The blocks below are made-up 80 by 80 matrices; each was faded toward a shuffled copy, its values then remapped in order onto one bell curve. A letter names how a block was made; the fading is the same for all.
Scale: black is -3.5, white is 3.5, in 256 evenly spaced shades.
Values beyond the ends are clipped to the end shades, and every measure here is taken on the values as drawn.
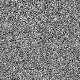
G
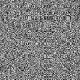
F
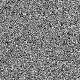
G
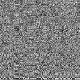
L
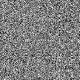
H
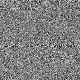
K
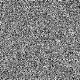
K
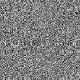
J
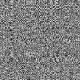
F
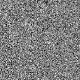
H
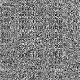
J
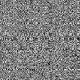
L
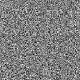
H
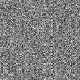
J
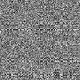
L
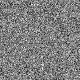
G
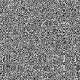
J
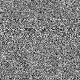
K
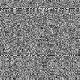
L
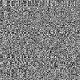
L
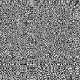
L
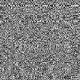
L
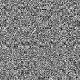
F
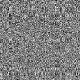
F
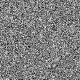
G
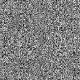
H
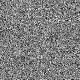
G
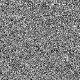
K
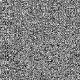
H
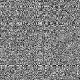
L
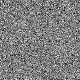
K
